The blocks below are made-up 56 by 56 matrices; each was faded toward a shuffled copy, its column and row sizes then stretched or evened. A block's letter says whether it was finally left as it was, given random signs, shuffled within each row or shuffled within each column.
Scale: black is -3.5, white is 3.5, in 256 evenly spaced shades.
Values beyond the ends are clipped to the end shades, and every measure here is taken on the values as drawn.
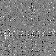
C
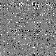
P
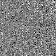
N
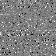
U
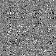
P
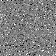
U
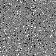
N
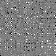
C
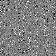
N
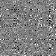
C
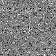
U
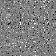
C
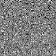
C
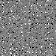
P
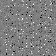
N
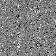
N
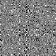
C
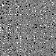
P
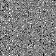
N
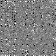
P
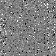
N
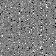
N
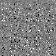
P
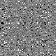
C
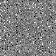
N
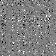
P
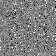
N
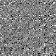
C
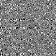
C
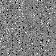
N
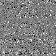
U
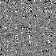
P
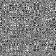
C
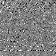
U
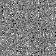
N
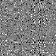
C
